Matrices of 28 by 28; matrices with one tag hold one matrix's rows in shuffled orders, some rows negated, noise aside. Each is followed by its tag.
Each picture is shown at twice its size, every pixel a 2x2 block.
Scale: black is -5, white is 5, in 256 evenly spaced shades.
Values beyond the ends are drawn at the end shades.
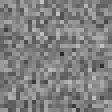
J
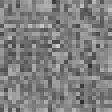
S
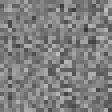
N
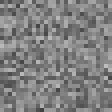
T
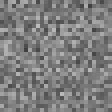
J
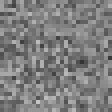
T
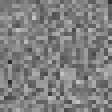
N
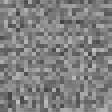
J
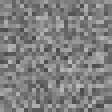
J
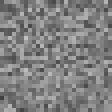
T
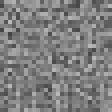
S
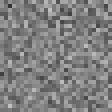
N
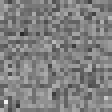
S
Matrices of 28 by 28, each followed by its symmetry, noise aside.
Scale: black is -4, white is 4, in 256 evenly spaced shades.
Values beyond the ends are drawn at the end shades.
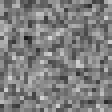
antisymmetric.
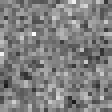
antisymmetric.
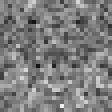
mirrored left to right.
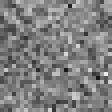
antisymmetric.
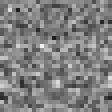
mirrored left to right.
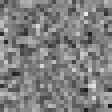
no symmetry.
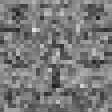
mirrored left to right.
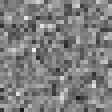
symmetric across the other diagonal.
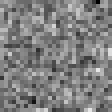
no symmetry.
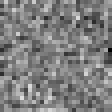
antisymmetric.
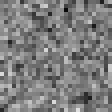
no symmetry.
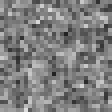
antisymmetric.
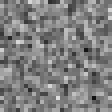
antisymmetric.
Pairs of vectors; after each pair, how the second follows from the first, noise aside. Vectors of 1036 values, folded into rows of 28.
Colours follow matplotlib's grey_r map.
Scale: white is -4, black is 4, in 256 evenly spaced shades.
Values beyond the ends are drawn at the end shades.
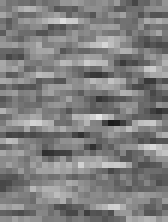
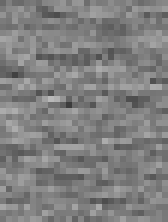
reversed, negated, shrunk.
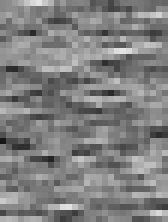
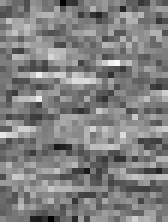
wrapped around.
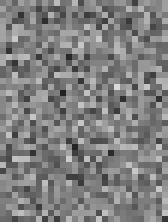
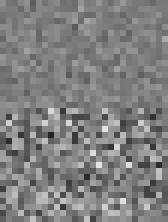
reversed, negated, partly zeroed.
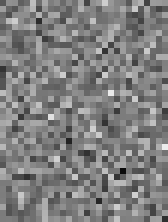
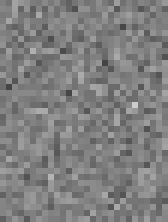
wrapped around, negated, shrunk.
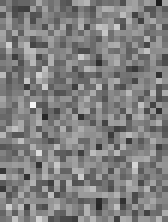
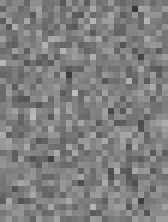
wrapped around, negated, shrunk.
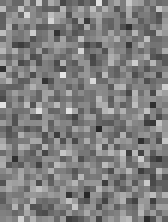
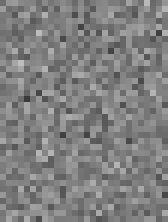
wrapped around, negated, shrunk.
